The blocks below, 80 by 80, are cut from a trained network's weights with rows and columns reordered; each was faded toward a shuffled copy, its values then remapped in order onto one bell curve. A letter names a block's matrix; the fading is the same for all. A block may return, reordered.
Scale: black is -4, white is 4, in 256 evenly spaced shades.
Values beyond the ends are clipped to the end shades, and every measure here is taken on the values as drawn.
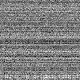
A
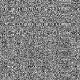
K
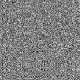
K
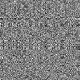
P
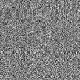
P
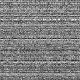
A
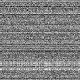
A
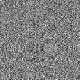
P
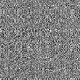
K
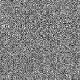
P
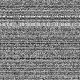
A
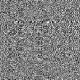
K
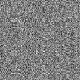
P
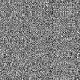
K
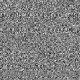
K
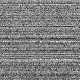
A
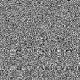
P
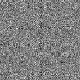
K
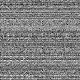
A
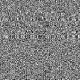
P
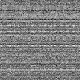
A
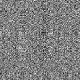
K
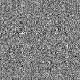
P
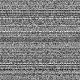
A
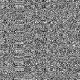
K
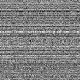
A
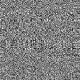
K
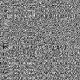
P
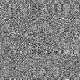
P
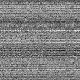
A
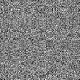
P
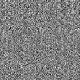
P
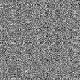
P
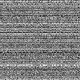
A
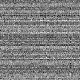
A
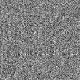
P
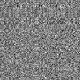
P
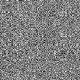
K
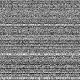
A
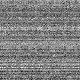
A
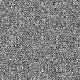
P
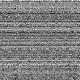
A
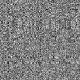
K
